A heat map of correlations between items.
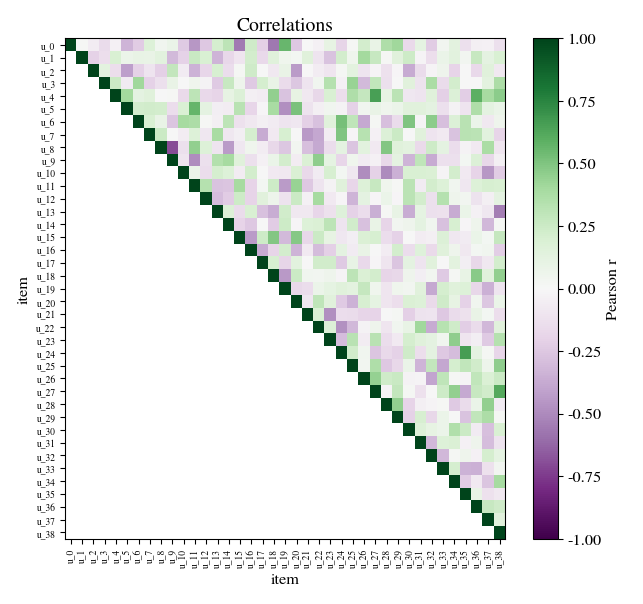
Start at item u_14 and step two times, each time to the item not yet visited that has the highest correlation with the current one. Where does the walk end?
u_22
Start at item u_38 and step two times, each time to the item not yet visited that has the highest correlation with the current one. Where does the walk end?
u_4
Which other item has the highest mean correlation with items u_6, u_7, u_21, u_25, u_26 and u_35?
u_24
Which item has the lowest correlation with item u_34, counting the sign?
u_13
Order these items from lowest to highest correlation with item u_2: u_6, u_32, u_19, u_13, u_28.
u_6, u_28, u_32, u_19, u_13
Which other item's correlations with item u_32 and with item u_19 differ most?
u_0
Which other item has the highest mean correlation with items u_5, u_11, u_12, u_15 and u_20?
u_18
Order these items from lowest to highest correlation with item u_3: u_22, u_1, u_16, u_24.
u_16, u_1, u_24, u_22
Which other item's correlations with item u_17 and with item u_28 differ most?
u_29
